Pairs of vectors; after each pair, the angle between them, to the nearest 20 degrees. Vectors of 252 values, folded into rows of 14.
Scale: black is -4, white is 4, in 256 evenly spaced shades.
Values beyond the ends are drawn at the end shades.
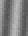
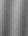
20 degrees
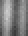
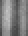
20 degrees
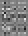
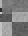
80 degrees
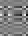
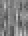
100 degrees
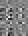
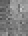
60 degrees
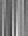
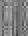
140 degrees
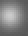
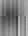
140 degrees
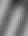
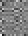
100 degrees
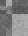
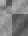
160 degrees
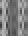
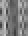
20 degrees
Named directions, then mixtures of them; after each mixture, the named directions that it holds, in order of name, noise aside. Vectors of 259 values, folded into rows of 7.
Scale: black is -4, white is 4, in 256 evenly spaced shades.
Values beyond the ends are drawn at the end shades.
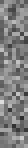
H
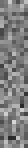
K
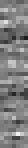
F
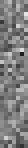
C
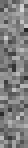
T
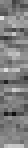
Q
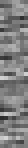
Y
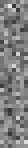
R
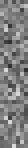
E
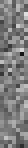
C.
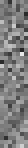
C.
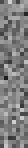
K.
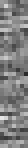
Y.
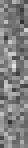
T.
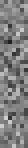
E.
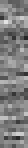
F, Y.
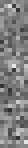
F, R.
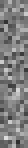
C, E, Y.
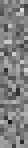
E.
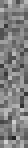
K.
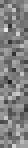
C, E, R.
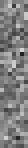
C, F, R.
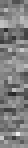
F, Q, T.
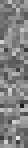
F, K, R.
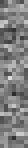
F, K, Y.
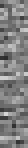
Y.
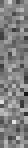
H, K.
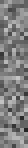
H.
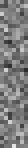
E.
